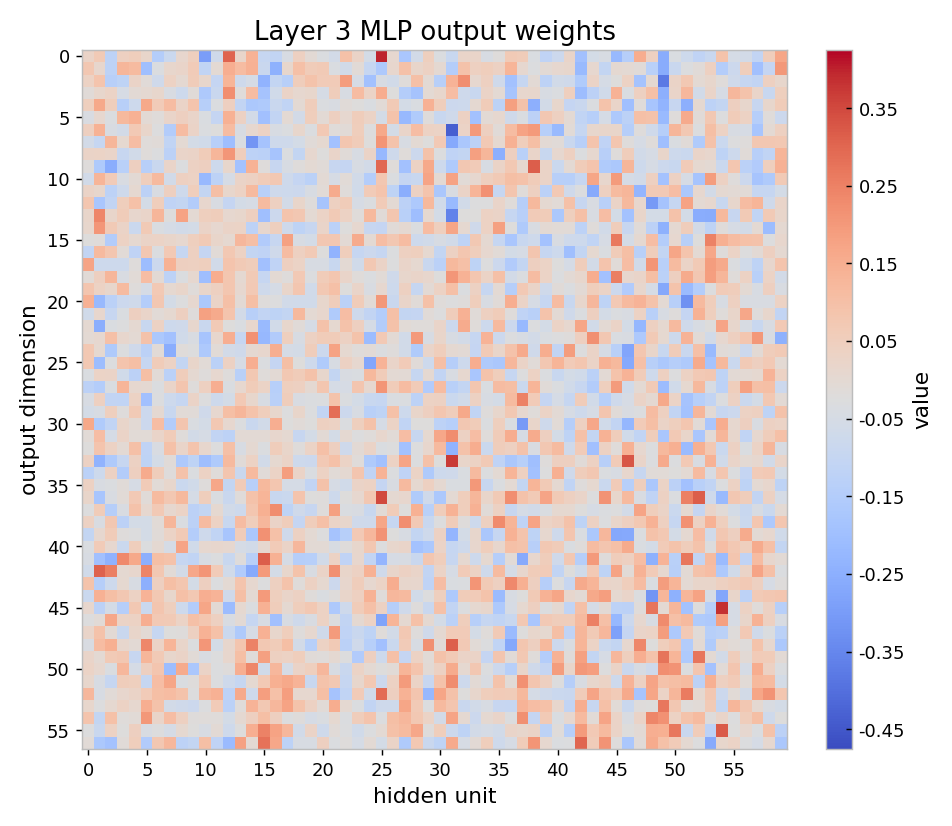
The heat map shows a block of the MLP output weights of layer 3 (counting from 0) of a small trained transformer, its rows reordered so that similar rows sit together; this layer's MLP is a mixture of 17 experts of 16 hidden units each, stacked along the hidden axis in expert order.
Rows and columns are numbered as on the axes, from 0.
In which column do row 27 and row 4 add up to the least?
49
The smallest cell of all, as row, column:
6, 31
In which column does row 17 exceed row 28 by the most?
53
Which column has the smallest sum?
41
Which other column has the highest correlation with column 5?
2
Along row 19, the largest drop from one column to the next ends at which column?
51
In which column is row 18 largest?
45
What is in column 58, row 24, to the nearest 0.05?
0.05
